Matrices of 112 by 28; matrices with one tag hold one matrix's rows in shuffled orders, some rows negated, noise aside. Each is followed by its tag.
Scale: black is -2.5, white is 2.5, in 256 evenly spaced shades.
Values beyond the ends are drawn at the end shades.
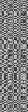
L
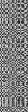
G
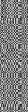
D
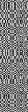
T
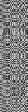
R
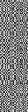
T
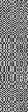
T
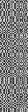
T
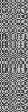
G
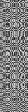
R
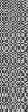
G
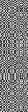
T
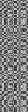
L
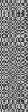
G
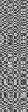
L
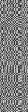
D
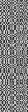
T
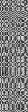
G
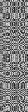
R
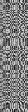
R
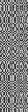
T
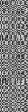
G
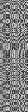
R
